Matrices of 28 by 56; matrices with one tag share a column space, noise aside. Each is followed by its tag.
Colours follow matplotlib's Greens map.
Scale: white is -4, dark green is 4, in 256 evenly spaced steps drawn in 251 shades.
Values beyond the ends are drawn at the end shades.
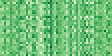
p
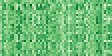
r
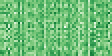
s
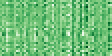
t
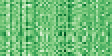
t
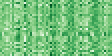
t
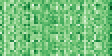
r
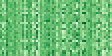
s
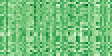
t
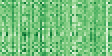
t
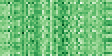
p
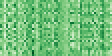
s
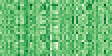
r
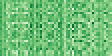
s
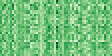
r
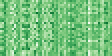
s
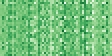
p
